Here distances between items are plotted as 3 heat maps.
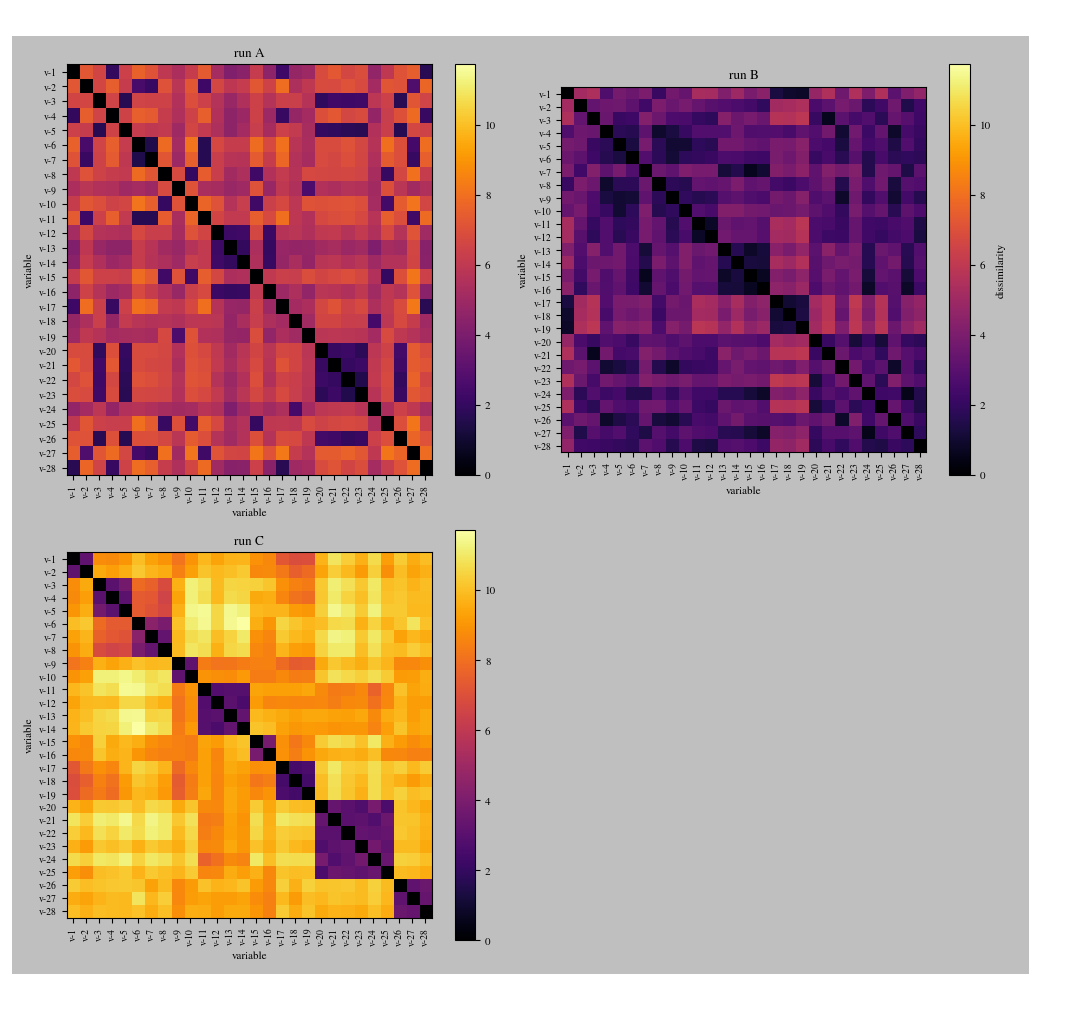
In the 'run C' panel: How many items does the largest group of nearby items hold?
6
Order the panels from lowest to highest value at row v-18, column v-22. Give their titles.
run B, run A, run C
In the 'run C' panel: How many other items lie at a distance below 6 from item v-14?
3
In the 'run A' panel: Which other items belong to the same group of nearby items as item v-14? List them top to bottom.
v-12, v-13, v-16
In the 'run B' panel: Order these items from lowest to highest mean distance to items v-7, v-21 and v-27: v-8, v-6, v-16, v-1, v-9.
v-16, v-6, v-9, v-8, v-1
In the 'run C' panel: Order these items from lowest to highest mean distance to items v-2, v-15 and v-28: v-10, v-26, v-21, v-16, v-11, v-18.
v-16, v-26, v-18, v-10, v-11, v-21
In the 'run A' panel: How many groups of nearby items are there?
7
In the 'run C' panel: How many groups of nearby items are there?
9
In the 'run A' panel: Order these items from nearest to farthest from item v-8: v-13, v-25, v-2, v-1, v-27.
v-25, v-13, v-1, v-2, v-27
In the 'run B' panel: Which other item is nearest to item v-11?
v-12
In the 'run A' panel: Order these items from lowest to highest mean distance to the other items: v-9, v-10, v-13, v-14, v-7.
v-13, v-14, v-9, v-7, v-10
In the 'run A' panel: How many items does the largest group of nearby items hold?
7
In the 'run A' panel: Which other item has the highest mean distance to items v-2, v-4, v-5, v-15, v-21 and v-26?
v-27
